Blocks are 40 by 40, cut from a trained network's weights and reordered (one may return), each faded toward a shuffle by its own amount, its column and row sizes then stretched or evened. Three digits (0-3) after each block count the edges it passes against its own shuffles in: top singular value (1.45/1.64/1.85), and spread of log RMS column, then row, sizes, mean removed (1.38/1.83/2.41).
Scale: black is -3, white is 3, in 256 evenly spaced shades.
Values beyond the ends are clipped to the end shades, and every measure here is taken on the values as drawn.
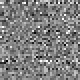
1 1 2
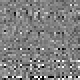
3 1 3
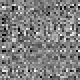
3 1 3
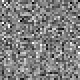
1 1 0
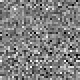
1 1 2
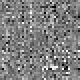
0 3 2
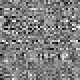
3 0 3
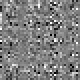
0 3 2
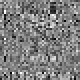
3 1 2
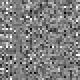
0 3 1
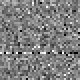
1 0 1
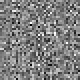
1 2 1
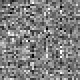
2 2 0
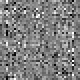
2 3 1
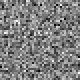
1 0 1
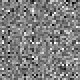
0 2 2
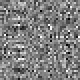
2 2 1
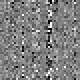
0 3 0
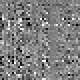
0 3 2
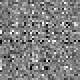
1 2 3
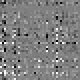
1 3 3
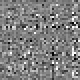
0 2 3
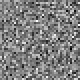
0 1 0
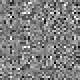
3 2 2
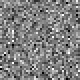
0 2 0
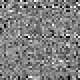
2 1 2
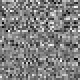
3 0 3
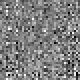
1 2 1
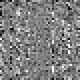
0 3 1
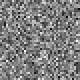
1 0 0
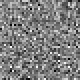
2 1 1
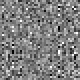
2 2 0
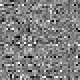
1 1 3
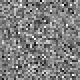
0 1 0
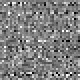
2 0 3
